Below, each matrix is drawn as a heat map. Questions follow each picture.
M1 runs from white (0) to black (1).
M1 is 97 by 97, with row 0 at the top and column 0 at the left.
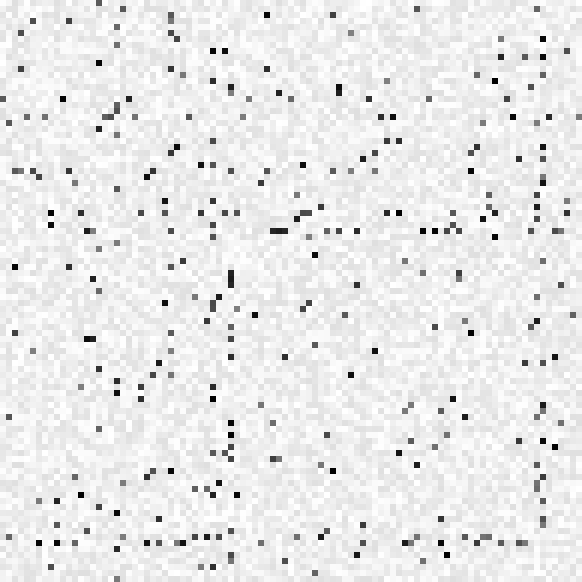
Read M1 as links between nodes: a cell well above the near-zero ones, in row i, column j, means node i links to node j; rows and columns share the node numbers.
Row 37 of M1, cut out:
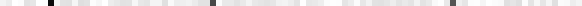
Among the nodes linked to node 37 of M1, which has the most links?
node 35
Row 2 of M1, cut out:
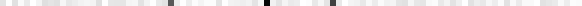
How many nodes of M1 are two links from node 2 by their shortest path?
8
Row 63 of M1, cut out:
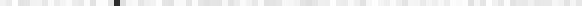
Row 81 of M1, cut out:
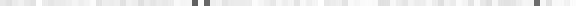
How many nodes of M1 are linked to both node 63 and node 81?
0
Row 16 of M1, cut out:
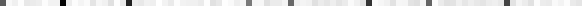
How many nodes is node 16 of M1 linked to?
8
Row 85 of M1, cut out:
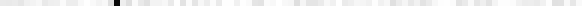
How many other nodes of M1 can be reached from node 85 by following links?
12
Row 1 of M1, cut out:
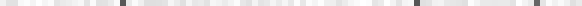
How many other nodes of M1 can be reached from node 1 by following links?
11
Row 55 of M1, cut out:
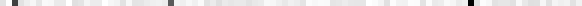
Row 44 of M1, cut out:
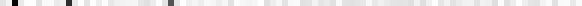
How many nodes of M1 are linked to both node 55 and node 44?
2
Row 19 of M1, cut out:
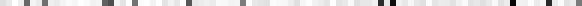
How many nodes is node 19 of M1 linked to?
12
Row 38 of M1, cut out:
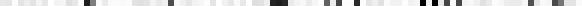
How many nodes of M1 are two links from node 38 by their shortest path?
10
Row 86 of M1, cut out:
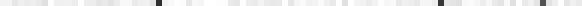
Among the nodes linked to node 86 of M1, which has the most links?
node 90
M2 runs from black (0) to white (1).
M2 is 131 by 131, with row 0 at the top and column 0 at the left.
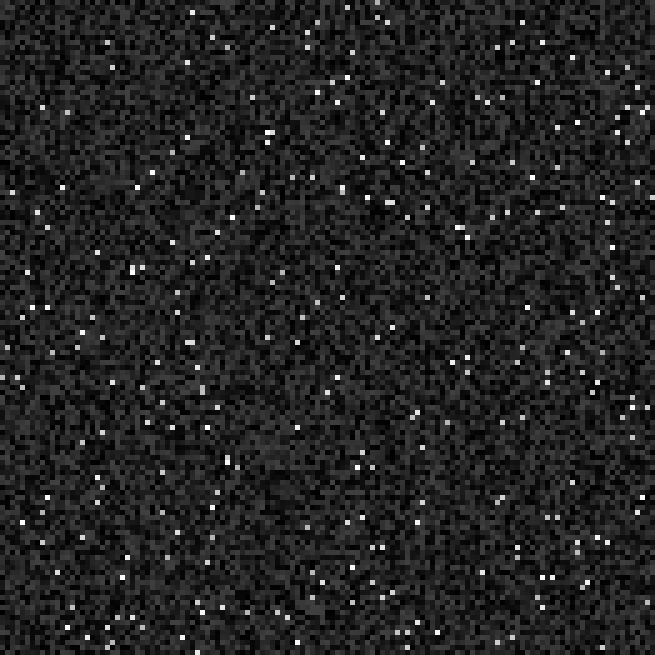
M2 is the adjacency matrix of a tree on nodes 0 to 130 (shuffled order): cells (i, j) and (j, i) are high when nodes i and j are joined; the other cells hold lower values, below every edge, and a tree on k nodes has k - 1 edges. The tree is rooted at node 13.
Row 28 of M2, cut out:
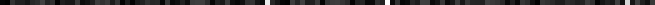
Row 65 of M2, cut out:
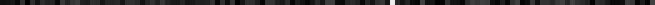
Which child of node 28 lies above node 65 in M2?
77
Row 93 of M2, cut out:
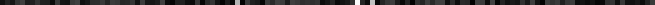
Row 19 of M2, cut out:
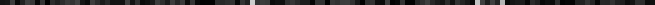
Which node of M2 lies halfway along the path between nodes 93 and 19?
22
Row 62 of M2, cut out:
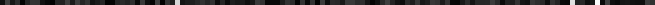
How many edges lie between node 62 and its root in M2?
4
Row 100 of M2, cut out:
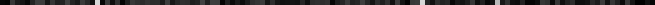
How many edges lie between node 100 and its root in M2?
4
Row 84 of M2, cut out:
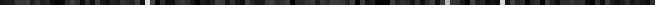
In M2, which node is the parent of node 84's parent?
99
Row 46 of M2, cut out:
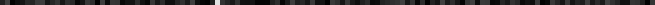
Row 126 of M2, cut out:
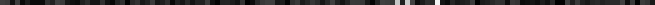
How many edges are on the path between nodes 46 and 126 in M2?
3
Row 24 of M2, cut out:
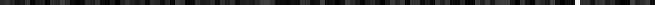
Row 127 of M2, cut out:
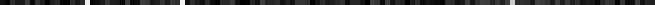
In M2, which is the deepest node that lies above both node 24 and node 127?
8
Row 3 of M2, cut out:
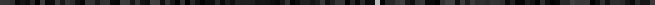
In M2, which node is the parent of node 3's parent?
67
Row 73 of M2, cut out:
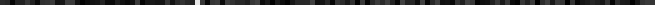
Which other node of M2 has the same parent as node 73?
130
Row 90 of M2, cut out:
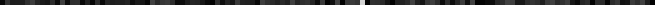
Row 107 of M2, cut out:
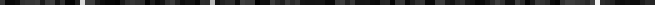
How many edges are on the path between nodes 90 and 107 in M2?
6
